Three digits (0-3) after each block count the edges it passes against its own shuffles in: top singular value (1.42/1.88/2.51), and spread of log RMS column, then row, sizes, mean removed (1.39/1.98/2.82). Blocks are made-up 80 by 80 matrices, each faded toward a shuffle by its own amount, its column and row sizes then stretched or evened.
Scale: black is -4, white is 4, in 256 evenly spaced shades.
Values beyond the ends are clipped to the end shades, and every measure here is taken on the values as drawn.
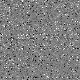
0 1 2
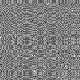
3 0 0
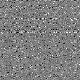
2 0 2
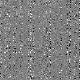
1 3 1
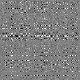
2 2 3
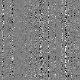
1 3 1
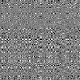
3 2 3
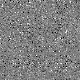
0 1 2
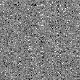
1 1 1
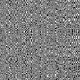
3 3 0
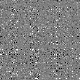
0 2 2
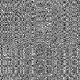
3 2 0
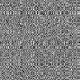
3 2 2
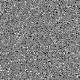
1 0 1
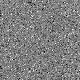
1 0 0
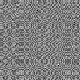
3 0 1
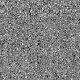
1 0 1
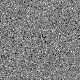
1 0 0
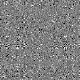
2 2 2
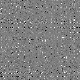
0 2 2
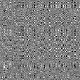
3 2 2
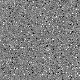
0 1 1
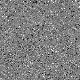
1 0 1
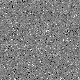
0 0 1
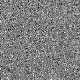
1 1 0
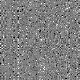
2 2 0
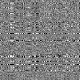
3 1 3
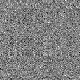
2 0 0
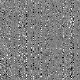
0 3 1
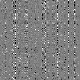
3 3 0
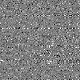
2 0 2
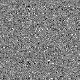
1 0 2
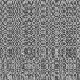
3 1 1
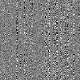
2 3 1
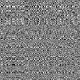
3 1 3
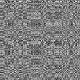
3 1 3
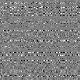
3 0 3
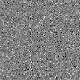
2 1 1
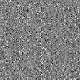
2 1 0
